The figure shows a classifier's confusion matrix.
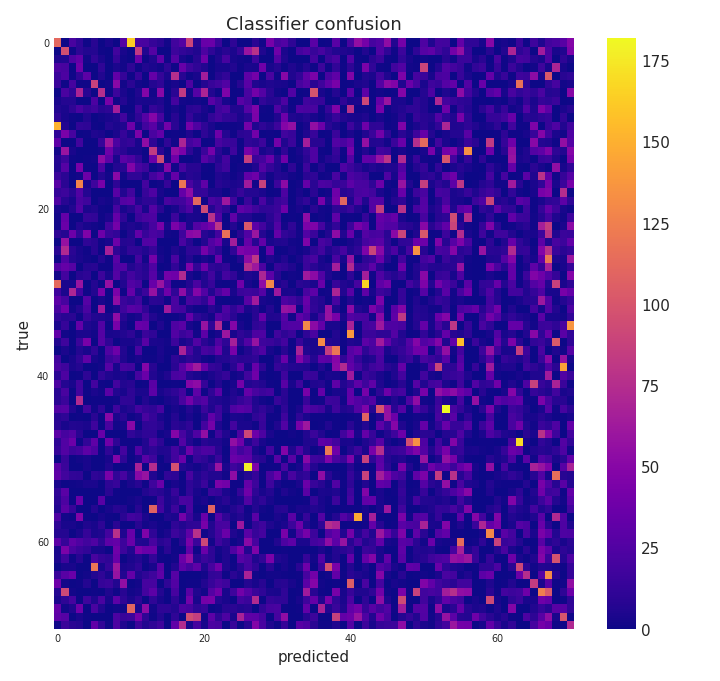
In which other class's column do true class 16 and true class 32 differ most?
66
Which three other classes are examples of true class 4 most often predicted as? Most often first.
67, 16, 20
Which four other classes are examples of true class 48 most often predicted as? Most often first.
63, 49, 24, 54
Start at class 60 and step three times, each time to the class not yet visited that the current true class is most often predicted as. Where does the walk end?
68
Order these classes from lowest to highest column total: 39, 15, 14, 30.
15, 39, 30, 14
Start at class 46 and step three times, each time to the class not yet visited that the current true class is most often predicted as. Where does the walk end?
17
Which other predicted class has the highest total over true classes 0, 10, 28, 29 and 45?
42
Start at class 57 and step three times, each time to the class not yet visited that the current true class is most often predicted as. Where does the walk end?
40
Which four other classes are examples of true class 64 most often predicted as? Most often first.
67, 26, 8, 44
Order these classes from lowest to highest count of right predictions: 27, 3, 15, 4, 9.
9, 4, 3, 15, 27
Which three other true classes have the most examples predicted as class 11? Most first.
1, 51, 52
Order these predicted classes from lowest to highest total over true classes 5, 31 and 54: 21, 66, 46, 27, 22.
22, 46, 21, 27, 66
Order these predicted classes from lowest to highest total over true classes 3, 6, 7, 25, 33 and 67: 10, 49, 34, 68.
10, 34, 68, 49
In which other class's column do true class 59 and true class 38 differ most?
19
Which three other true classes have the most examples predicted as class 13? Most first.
56, 51, 30
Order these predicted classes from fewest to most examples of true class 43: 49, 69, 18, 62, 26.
69, 26, 62, 18, 49
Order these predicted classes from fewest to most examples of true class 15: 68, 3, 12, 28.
12, 28, 3, 68
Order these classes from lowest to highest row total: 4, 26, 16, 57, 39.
16, 26, 57, 4, 39
